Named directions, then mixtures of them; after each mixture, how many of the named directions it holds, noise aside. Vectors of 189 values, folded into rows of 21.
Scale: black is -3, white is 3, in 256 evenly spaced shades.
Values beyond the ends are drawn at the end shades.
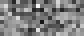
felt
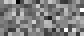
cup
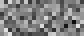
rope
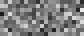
three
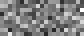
three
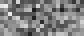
two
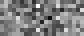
two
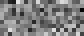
three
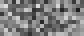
two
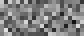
one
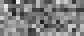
two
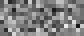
two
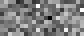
two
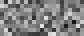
one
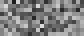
two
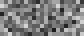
three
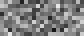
three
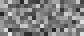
three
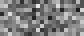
three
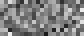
two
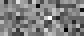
three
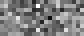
two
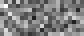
two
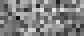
one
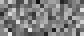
two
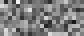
three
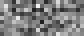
one
